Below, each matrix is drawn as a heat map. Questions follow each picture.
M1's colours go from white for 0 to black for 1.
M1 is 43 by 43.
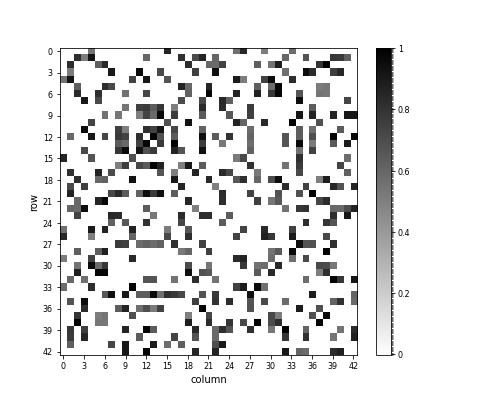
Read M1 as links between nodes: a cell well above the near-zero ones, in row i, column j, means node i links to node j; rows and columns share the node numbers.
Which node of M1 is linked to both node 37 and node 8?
node 36
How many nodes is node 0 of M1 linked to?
6
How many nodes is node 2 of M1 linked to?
12
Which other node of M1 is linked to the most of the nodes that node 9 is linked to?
node 12
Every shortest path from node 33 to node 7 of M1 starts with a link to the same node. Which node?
node 28
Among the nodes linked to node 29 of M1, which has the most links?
node 30
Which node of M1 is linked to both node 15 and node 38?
node 26
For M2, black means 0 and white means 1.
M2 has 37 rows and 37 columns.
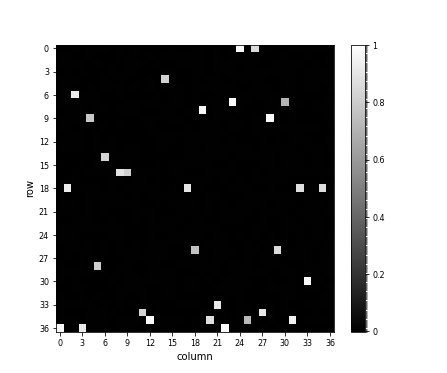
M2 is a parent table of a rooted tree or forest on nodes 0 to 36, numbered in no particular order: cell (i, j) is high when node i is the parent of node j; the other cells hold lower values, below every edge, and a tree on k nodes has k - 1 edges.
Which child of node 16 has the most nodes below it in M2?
9
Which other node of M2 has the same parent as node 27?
11
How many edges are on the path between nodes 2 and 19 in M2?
7
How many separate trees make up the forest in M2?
7
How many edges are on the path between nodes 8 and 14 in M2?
4
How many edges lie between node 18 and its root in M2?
3
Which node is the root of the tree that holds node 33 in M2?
7
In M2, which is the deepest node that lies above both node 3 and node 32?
36
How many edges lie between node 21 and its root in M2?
3
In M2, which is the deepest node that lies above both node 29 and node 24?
0
